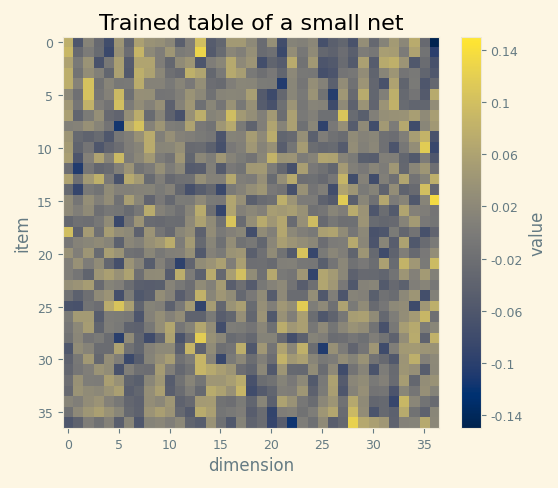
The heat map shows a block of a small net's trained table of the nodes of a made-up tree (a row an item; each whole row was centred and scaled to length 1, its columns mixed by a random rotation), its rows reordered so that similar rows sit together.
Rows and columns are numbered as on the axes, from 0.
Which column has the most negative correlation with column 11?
13
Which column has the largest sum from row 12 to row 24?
16
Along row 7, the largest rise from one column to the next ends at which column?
27
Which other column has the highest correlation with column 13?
34
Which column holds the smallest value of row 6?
26
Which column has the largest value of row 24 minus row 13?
28
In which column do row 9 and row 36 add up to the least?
22
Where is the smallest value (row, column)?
0, 36
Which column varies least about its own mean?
9
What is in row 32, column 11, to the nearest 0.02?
-0.02
